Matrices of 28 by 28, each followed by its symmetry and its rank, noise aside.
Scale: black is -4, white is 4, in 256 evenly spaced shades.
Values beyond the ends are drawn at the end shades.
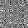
antisymmetric, rank four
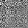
antisymmetric, rank six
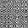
antisymmetric, rank four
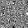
antisymmetric, rank six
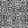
antisymmetric, rank six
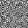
no symmetry, rank four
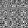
no symmetry, rank four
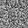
antisymmetric, rank six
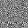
no symmetry, rank four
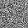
antisymmetric, rank six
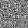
antisymmetric, rank six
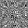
antisymmetric, rank four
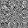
antisymmetric, rank four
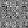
no symmetry, rank four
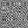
antisymmetric, rank four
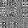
antisymmetric, rank four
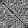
symmetric, rank five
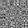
antisymmetric, rank four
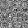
antisymmetric, rank six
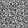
antisymmetric, rank six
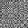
symmetric, rank five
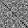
symmetric, rank five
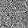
antisymmetric, rank six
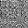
antisymmetric, rank six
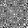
symmetric, rank five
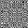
antisymmetric, rank four
